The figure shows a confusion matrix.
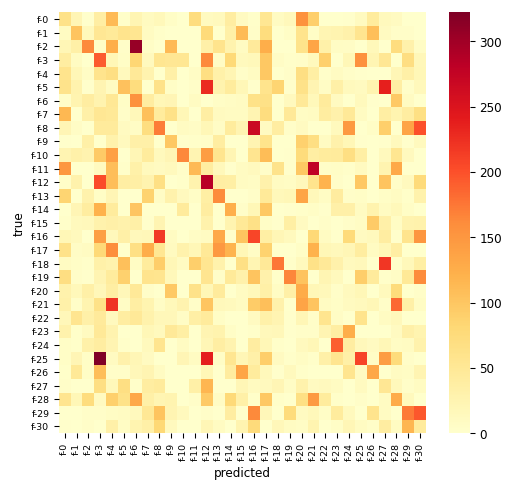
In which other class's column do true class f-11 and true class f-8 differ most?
f-21
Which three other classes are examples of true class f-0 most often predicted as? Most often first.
f-20, f-4, f-21
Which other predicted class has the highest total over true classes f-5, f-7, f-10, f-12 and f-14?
f-3
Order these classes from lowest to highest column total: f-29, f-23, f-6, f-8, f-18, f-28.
f-18, f-23, f-29, f-28, f-8, f-6
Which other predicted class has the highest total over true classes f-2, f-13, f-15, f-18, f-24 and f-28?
f-6
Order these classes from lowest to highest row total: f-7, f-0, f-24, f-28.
f-24, f-0, f-7, f-28
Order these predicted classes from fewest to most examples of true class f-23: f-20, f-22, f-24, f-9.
f-20, f-22, f-9, f-24
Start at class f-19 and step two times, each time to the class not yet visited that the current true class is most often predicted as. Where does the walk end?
f-29
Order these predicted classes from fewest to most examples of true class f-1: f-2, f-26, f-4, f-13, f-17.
f-13, f-2, f-4, f-17, f-26
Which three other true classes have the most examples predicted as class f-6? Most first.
f-2, f-28, f-14
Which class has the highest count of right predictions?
f-12
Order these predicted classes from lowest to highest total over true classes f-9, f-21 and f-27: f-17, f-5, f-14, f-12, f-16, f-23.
f-14, f-23, f-5, f-16, f-17, f-12
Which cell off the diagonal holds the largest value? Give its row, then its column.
f-25, f-3
